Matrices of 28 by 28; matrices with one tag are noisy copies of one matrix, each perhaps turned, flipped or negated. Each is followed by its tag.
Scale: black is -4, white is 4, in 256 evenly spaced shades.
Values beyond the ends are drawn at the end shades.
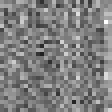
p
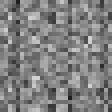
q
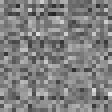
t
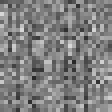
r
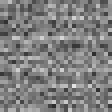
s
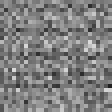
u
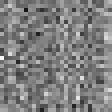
p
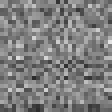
p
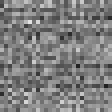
r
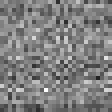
p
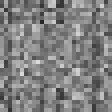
q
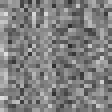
p
